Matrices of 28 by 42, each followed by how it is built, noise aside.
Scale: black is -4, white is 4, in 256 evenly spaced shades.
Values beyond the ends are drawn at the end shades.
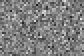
noise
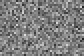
noise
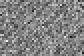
Hankel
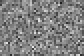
noise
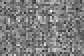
blocks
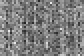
blocks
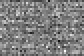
blocks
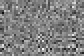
low rank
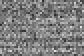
blocks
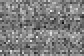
blocks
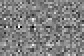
low rank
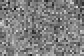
smooth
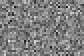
low rank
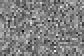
noise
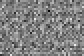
repeating columns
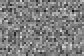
blocks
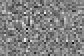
low rank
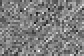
Hankel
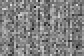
blocks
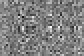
low rank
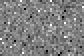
sparse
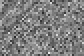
Hankel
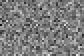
repeating columns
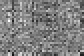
low rank
